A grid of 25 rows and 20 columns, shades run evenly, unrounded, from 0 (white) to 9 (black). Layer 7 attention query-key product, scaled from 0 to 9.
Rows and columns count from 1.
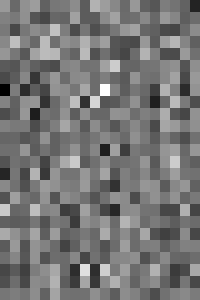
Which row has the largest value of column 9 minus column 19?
9
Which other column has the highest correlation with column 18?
8
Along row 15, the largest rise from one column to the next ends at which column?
5
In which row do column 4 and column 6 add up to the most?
10
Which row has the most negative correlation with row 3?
4
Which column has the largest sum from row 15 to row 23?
3
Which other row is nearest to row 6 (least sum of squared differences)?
2
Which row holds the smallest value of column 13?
19
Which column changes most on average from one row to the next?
11
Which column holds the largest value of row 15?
1
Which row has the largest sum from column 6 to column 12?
18
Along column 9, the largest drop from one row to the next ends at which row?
23
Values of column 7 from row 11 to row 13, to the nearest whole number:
3 5 5
